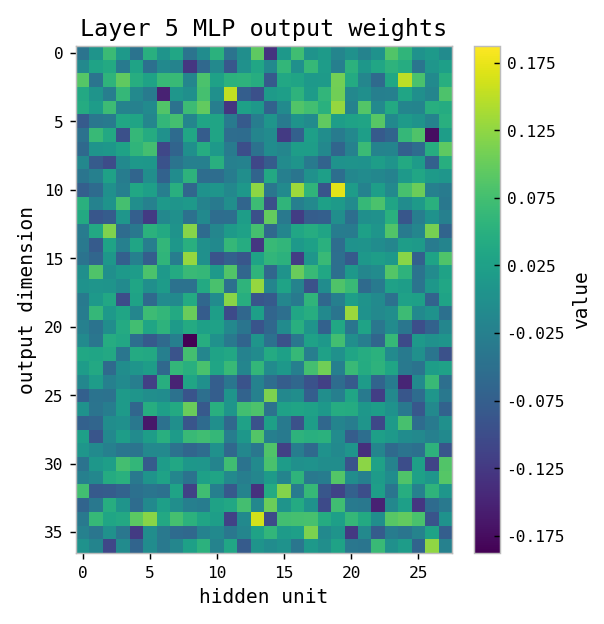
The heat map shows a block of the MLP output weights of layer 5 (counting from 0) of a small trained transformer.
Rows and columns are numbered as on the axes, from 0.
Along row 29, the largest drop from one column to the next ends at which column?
15
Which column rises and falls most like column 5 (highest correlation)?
16
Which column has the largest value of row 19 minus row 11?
20
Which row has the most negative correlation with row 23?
31
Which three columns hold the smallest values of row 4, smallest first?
11, 14, 7
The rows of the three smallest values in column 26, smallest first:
6, 30, 34
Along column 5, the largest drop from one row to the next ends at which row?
27
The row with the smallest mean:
24
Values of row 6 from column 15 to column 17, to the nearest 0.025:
-0.125 -0.075 0.025
